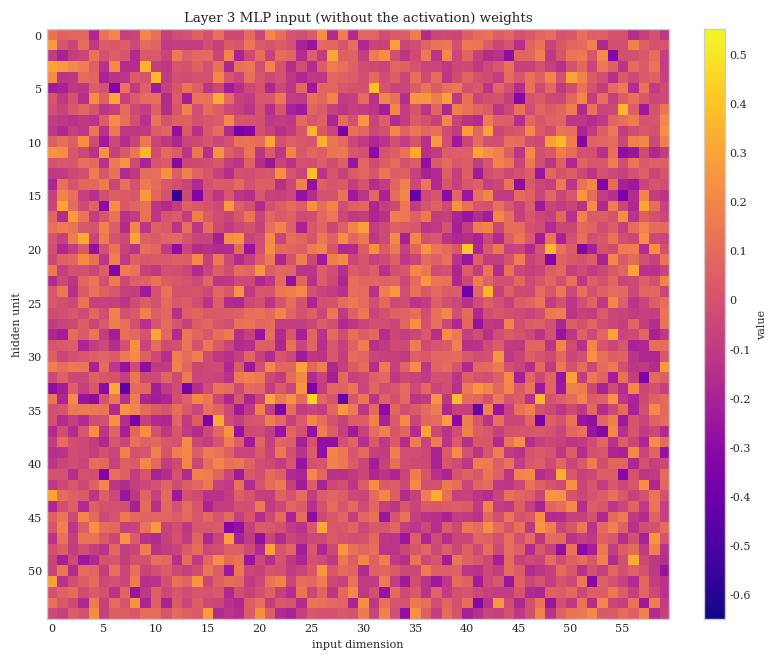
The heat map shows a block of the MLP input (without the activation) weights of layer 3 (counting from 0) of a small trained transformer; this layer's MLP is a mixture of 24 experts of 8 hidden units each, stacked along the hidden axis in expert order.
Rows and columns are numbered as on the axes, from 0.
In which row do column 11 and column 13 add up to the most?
13
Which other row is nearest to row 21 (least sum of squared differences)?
25
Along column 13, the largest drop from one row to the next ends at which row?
33
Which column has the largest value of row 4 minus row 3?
10
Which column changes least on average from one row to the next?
11
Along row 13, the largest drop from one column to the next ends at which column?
26
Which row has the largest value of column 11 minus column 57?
32
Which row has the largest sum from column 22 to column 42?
20
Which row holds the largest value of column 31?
5
